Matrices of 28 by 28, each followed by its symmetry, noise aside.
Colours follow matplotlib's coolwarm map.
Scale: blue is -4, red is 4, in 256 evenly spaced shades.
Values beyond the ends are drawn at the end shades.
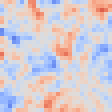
antisymmetric.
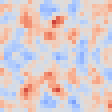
mirrored top to bottom.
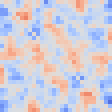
same after a half turn.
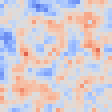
symmetric.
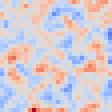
antisymmetric.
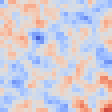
symmetric.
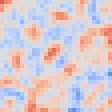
symmetric.
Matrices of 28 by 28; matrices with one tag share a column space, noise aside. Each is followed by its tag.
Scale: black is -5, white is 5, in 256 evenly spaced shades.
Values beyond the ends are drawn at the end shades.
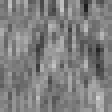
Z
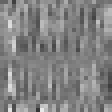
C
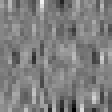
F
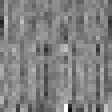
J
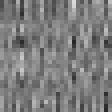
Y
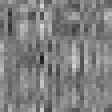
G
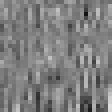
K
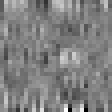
F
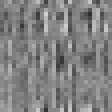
G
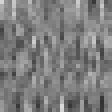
Y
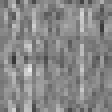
G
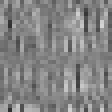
C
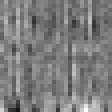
J
